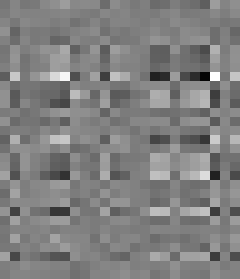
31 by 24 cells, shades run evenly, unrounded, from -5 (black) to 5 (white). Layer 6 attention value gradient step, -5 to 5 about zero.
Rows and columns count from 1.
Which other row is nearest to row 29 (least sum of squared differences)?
12
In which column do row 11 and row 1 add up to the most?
8
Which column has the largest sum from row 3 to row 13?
7
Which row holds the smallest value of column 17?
9
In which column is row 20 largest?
21
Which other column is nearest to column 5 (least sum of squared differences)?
13
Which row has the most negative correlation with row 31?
11
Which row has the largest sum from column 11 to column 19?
24
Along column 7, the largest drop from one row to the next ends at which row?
10
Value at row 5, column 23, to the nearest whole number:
0
